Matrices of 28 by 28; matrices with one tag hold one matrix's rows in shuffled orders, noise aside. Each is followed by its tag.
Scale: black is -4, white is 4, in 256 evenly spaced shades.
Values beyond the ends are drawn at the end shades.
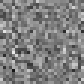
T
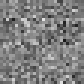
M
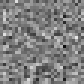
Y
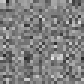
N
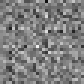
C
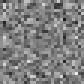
Y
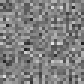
N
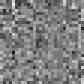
T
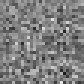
M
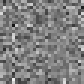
T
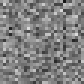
Y
